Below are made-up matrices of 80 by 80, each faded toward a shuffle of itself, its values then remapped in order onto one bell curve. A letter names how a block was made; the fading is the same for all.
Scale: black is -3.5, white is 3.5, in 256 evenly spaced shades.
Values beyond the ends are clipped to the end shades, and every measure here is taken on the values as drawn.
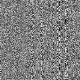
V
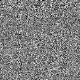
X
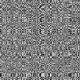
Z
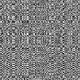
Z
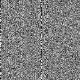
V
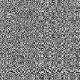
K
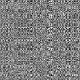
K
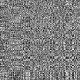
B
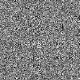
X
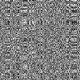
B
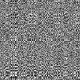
K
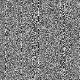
V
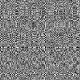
K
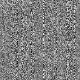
V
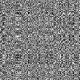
B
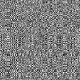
B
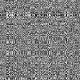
K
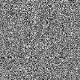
X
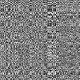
Z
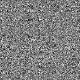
X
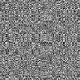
B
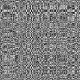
Z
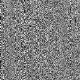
V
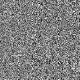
X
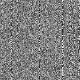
V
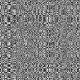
Z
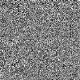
X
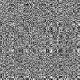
B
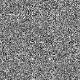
X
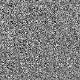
X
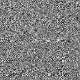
X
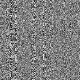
V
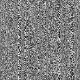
V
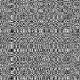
Z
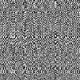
K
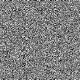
X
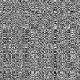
B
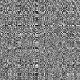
K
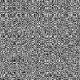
B
